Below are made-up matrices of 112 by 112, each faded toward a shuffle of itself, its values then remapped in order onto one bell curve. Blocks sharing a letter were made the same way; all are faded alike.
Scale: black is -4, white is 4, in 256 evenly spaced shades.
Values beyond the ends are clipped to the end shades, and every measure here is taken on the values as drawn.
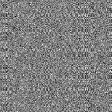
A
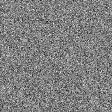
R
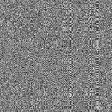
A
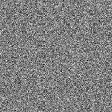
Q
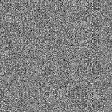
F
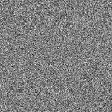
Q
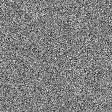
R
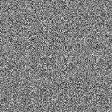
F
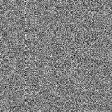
F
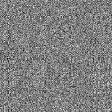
F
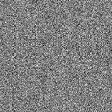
Q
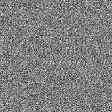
F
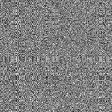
A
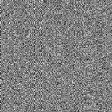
A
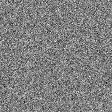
R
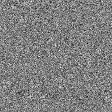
R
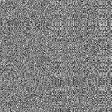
A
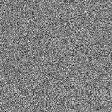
F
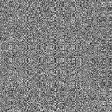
A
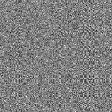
A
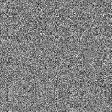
F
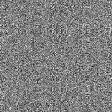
F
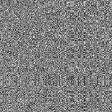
A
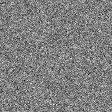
R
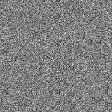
F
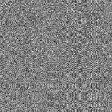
A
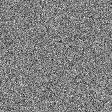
R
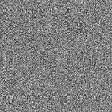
Q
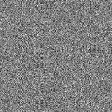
F
